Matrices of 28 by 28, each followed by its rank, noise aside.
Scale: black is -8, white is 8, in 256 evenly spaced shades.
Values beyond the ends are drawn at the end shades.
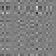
two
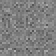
six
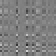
one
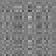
two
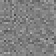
six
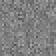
six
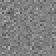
six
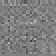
six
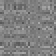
three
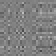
two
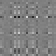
one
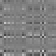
one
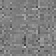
four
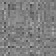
four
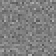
six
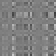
one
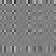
one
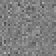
six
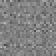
four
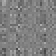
three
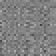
three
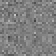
four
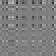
one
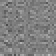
four
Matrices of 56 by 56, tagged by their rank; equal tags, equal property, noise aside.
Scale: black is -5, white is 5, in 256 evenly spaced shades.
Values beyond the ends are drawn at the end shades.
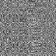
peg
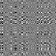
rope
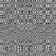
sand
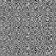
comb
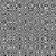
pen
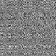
comb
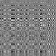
rope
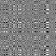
rope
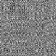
peg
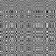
rope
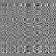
sand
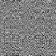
peg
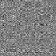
comb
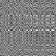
rope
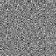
peg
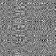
comb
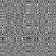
sand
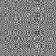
sand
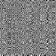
comb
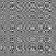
sand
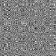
comb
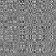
pen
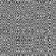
sand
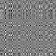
rope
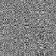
peg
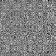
peg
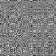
comb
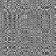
pen
